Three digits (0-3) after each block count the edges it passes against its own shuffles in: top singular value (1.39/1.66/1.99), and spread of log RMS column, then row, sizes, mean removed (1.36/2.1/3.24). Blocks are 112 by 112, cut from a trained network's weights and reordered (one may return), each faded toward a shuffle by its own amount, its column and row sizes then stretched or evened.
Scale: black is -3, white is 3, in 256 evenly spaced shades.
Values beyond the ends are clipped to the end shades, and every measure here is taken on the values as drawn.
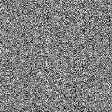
1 2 0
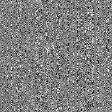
0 3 0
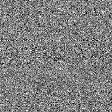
1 0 2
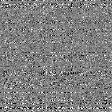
0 2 3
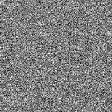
3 1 1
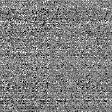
2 2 2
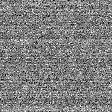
2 0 0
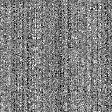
3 2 1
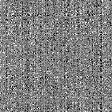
2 2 2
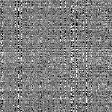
3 3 0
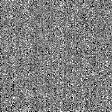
0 2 1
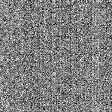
1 0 1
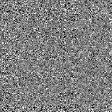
2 2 2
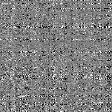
1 2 3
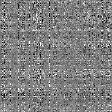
2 3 2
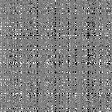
3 3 3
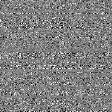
0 1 3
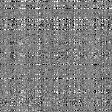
3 2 3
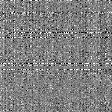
2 1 3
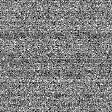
2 1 0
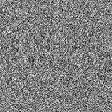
3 0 0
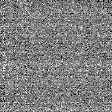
1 2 1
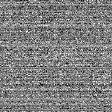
3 1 2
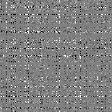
1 3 3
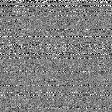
3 0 3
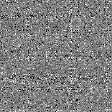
0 2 2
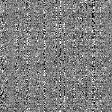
1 3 0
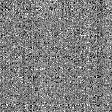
1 0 2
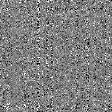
0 3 2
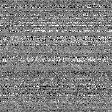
3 1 3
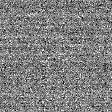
1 1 0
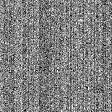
3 0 1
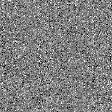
0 2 1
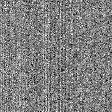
2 1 1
